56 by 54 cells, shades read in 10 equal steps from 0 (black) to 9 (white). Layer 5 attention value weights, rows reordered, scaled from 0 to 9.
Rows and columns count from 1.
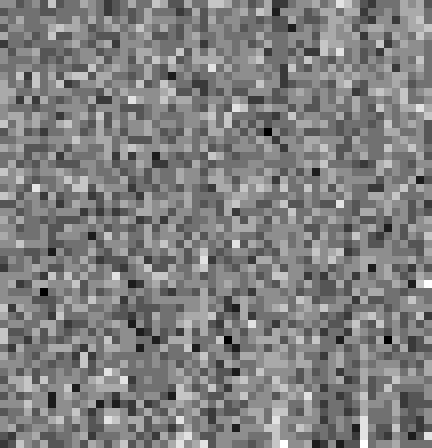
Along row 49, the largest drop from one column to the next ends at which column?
10
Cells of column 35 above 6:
7
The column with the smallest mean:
17
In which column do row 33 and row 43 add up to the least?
29
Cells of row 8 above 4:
29
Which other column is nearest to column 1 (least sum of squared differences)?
38
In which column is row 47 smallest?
30
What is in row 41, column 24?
7
